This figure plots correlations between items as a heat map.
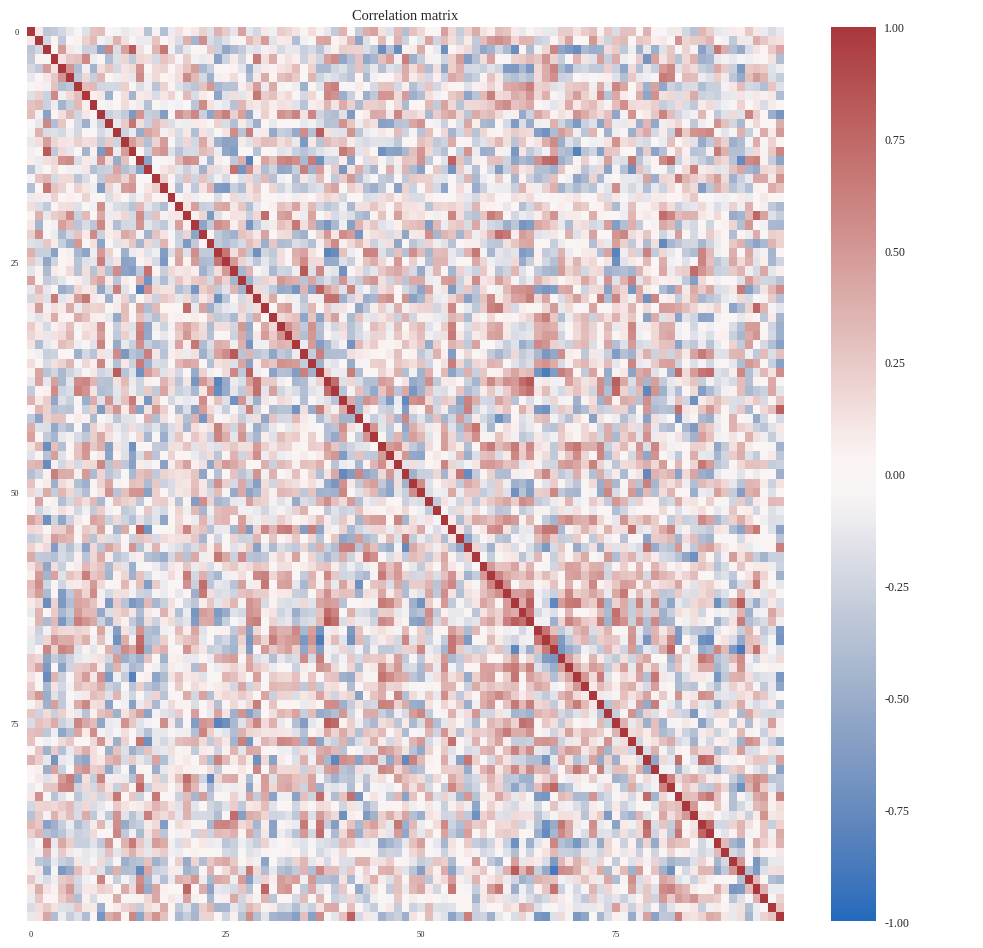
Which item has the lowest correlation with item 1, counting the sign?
42
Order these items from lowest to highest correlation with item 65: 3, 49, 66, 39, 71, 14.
49, 39, 3, 71, 14, 66
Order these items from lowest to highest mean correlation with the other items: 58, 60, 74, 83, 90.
90, 74, 83, 58, 60
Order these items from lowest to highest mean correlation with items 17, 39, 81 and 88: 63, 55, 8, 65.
8, 65, 63, 55
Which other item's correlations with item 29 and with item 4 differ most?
64
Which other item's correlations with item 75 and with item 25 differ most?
24
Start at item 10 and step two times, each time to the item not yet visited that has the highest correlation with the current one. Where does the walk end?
2
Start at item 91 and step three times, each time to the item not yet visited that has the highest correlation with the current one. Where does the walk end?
38
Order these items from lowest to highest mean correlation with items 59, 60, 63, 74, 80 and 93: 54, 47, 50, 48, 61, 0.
48, 50, 0, 47, 61, 54
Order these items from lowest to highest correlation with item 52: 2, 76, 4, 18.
76, 2, 18, 4
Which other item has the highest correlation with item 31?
66
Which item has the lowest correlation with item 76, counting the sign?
4
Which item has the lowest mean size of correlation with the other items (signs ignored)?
18
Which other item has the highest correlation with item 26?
35
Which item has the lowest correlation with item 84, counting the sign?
57
